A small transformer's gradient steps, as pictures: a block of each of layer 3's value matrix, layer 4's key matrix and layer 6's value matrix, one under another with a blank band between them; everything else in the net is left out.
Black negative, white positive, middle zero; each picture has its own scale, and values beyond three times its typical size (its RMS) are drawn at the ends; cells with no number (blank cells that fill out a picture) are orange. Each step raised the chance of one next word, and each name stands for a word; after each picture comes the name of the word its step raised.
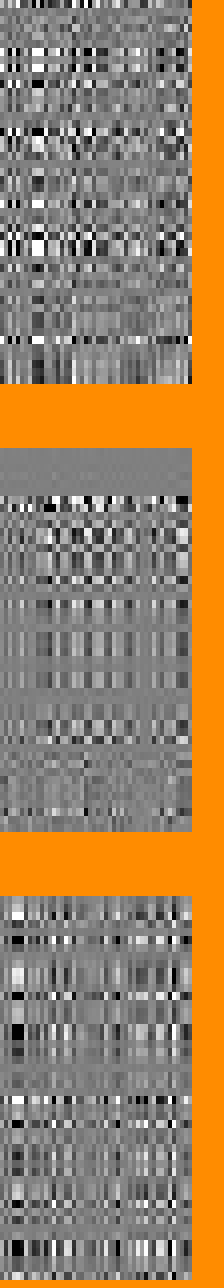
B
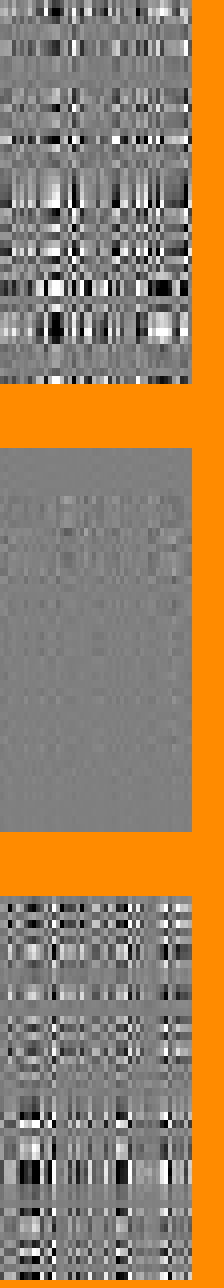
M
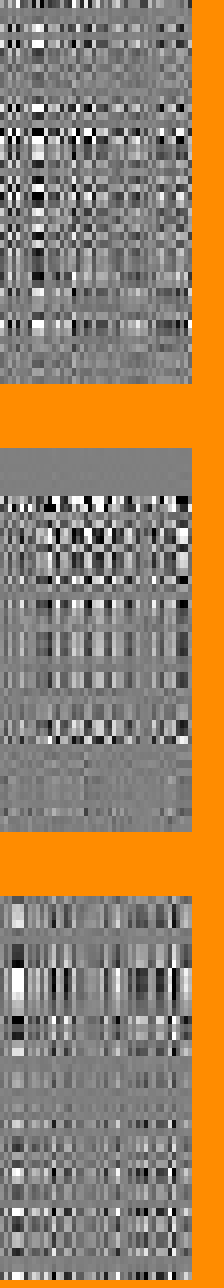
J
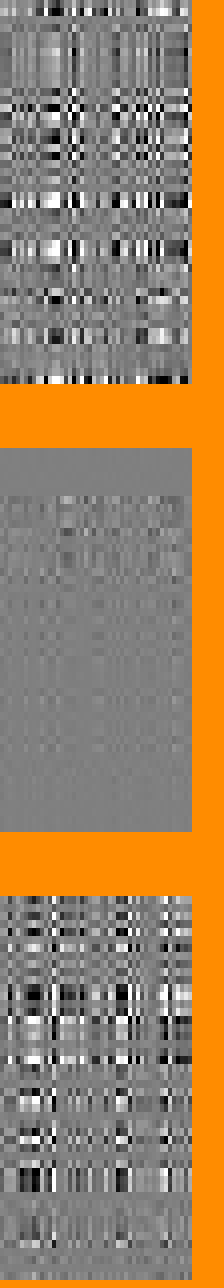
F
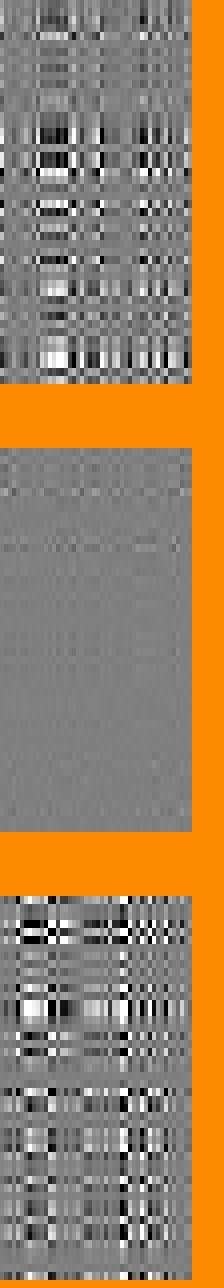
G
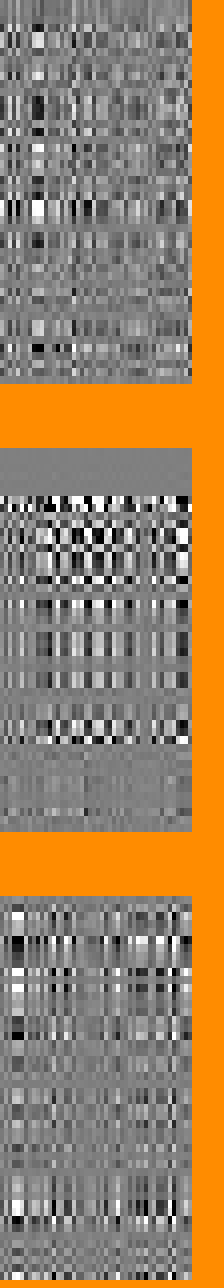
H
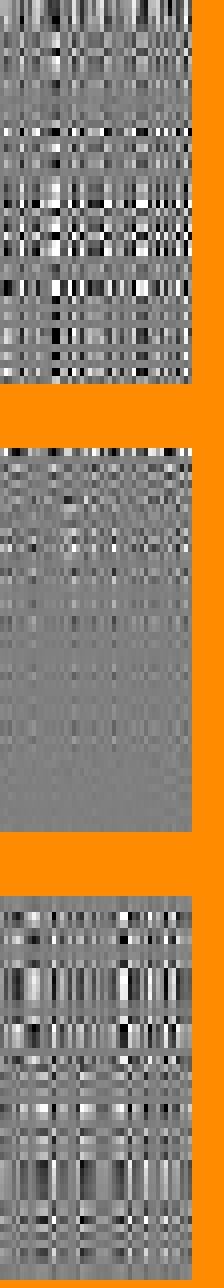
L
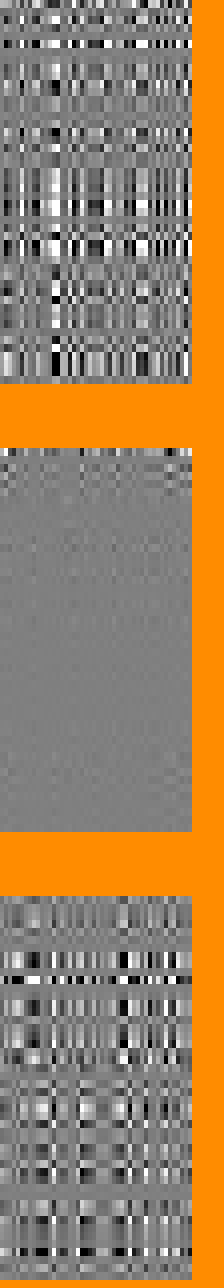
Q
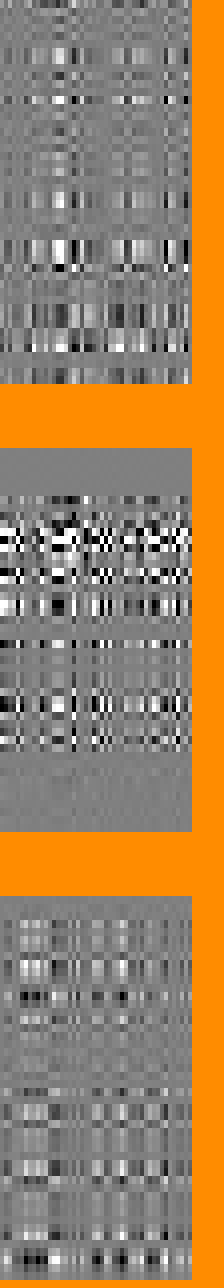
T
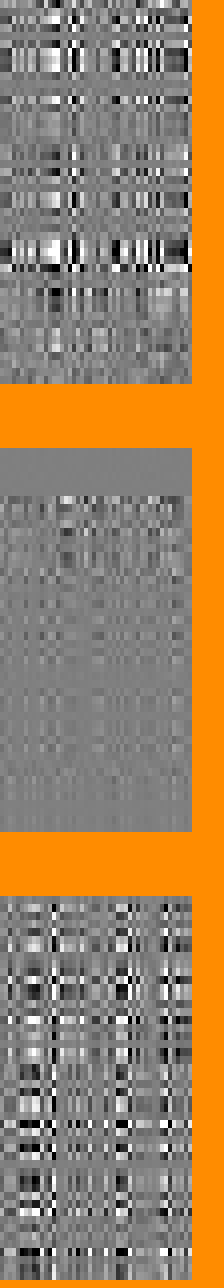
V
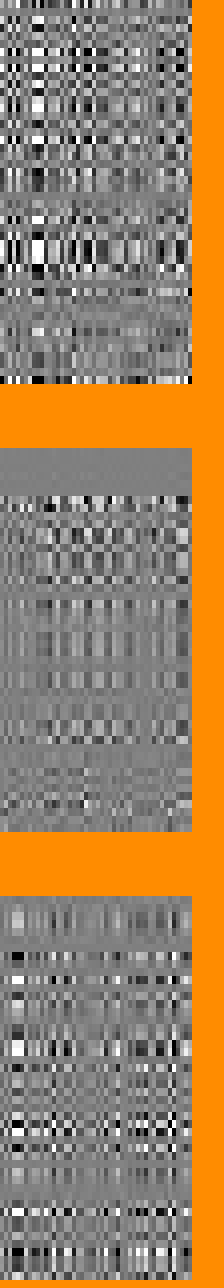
V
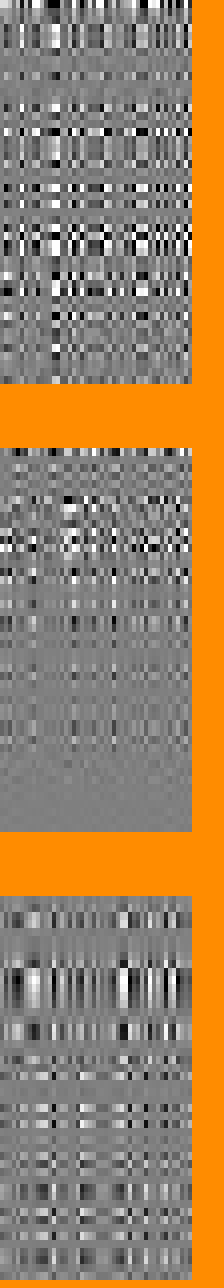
J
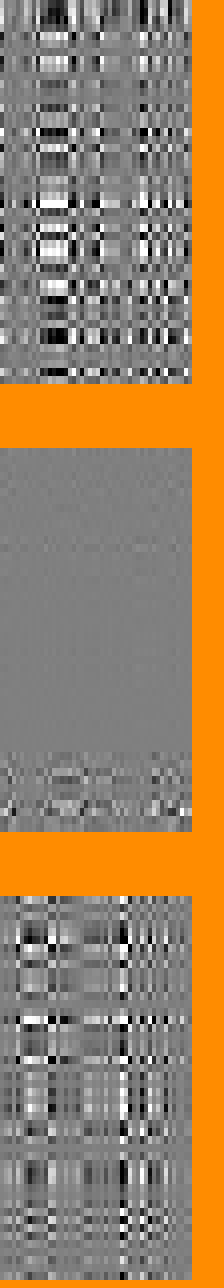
L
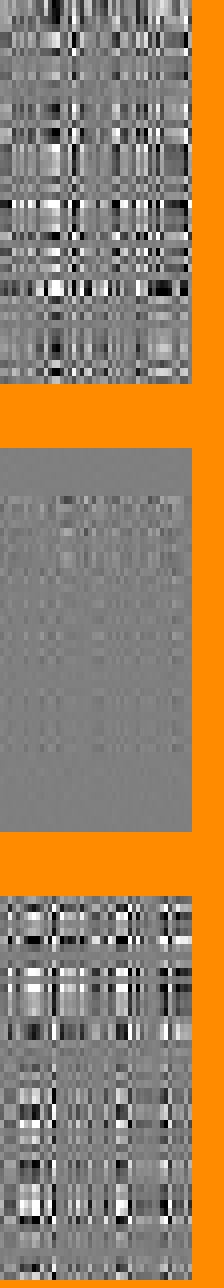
H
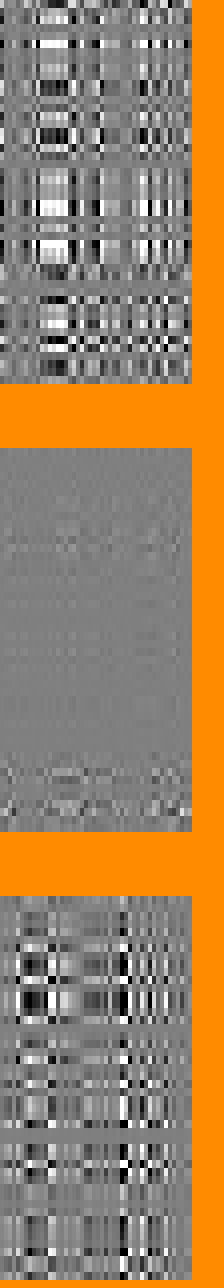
Q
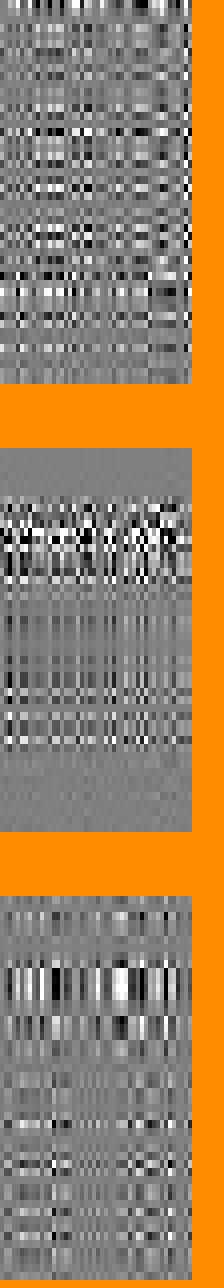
J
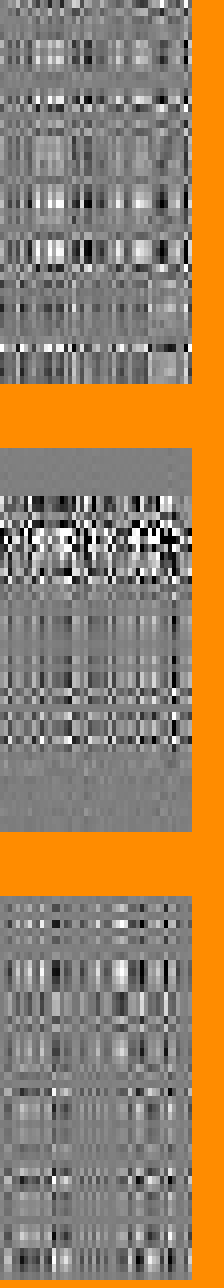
T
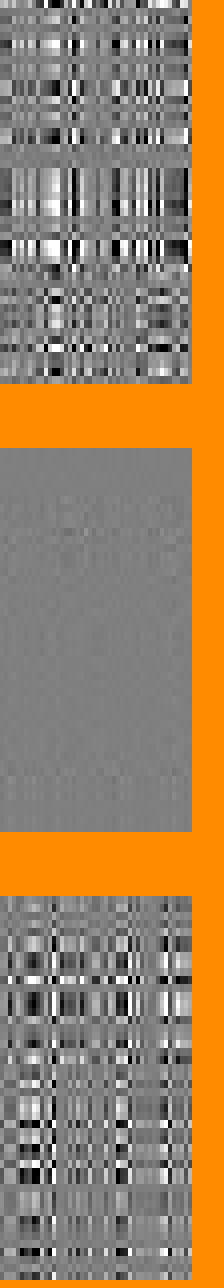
Q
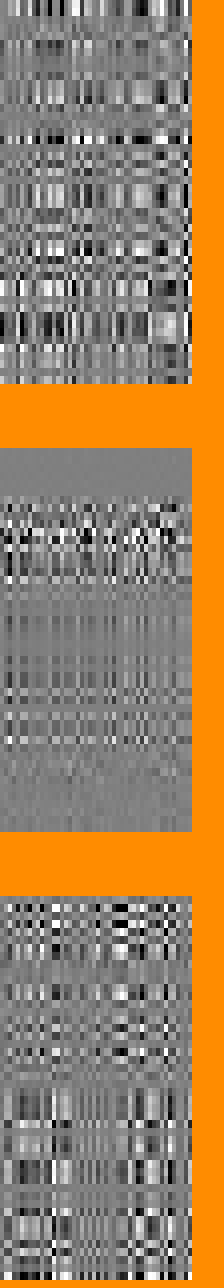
M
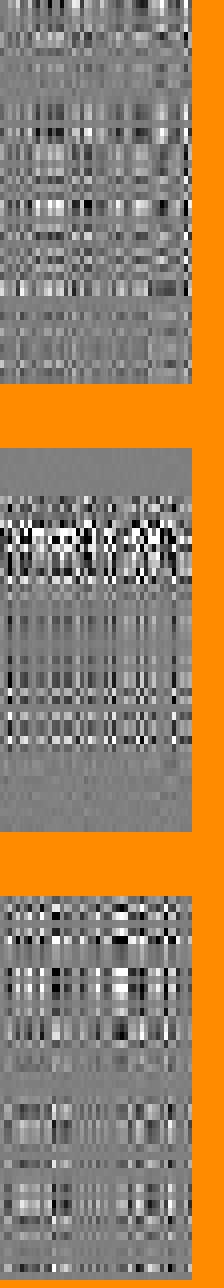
H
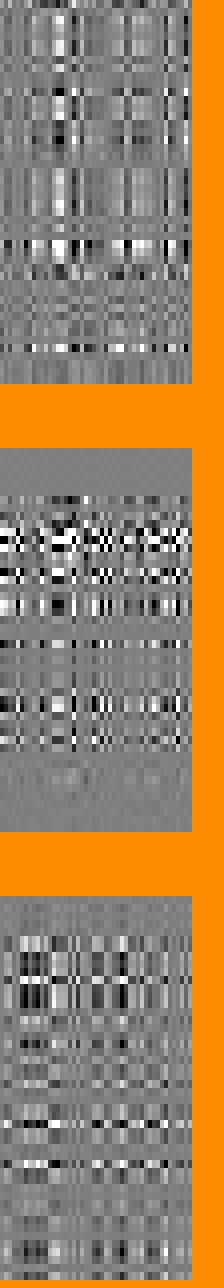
Q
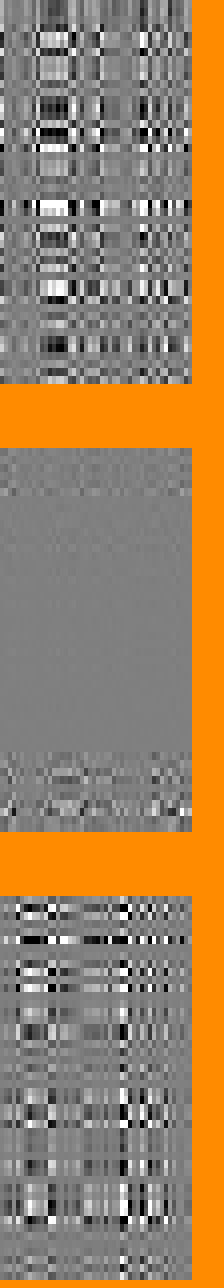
H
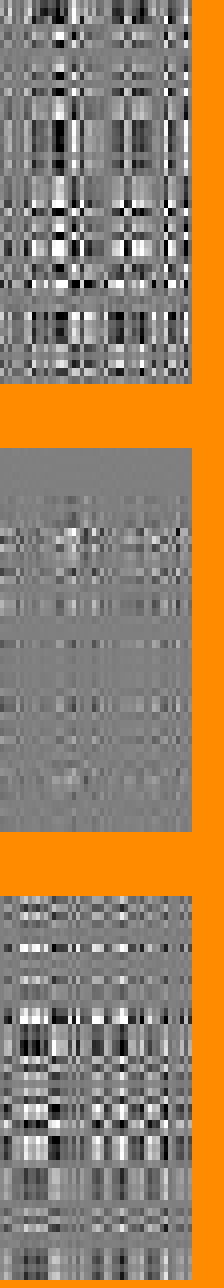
L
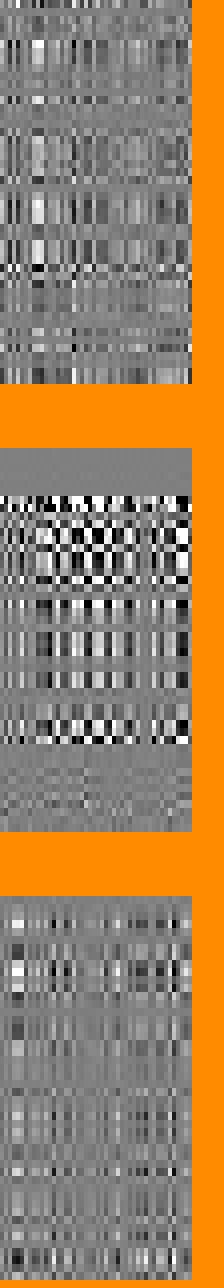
T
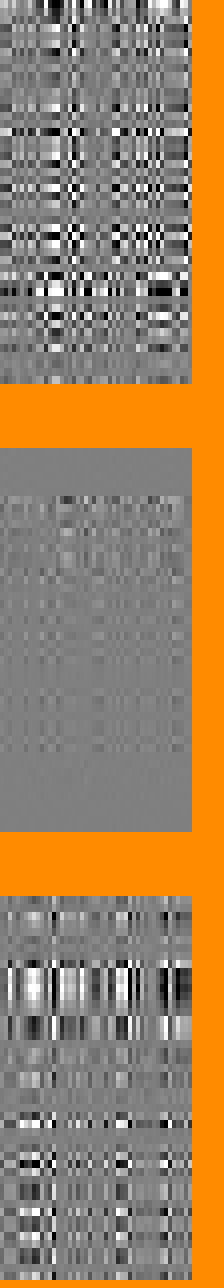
J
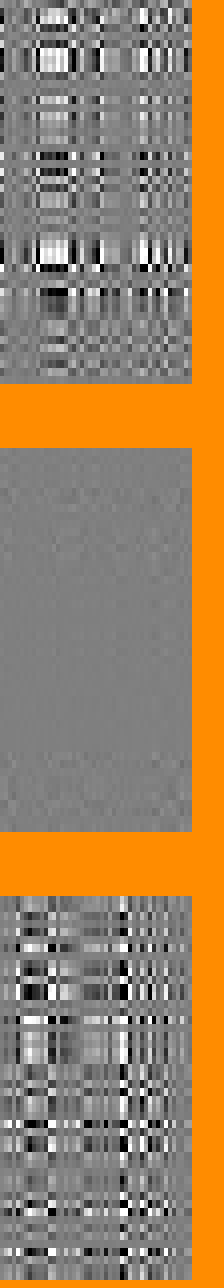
V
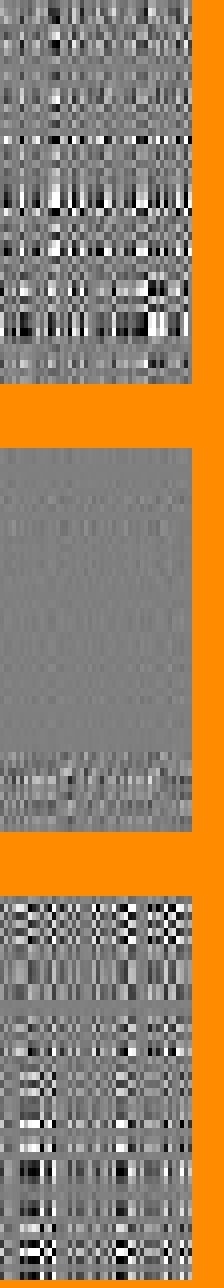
M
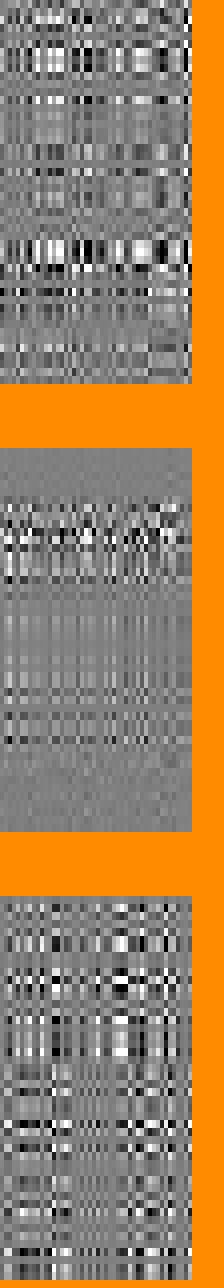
V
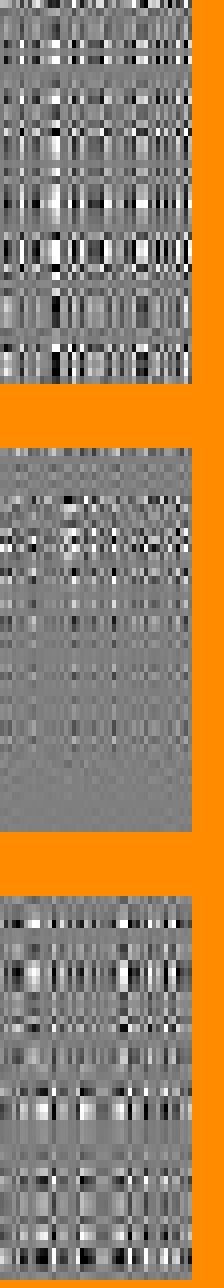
T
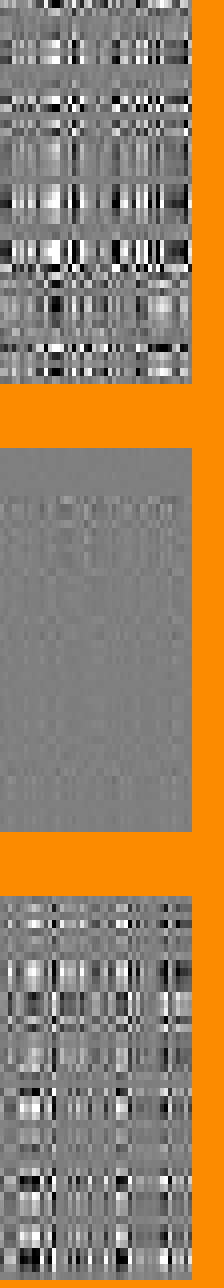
T
